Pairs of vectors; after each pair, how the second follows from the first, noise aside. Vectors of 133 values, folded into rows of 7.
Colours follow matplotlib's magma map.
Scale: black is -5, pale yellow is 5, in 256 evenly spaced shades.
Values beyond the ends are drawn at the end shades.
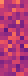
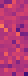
reversed, negated, partly zeroed.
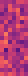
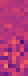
reversed, negated, partly zeroed.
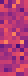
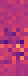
negated, partly zeroed.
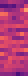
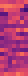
negated.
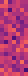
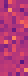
negated, partly zeroed.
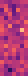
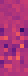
negated, partly zeroed.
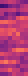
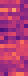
wrapped around.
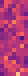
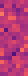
reversed, negated, partly zeroed.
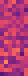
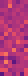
partly zeroed.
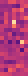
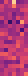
wrapped around.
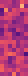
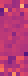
partly zeroed.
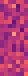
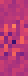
reversed, negated, partly zeroed.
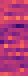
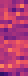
wrapped around.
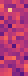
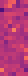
reversed, negated, partly zeroed.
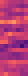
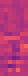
wrapped around, partly zeroed.
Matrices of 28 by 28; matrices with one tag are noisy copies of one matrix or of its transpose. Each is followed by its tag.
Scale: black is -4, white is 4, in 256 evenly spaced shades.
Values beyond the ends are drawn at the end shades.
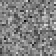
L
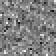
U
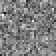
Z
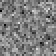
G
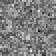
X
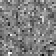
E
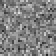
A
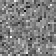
U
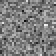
L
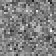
X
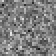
G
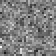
X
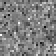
G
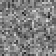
G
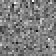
Z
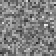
L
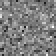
U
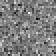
Z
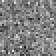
Z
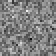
X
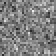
G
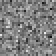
A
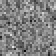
E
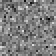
A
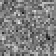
G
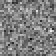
X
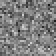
Z
